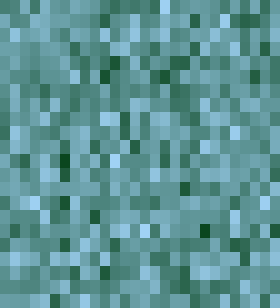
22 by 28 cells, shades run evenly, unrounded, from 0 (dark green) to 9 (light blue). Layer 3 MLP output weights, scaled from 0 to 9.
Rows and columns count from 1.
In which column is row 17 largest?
15
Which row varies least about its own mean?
7
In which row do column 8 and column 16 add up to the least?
4
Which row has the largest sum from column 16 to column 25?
13
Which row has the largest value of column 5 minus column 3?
12
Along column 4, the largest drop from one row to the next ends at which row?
16
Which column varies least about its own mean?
1
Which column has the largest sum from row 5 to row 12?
2
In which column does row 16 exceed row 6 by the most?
17
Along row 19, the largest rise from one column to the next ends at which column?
26
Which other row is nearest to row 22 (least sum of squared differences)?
14
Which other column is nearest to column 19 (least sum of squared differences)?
18
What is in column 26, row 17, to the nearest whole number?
3
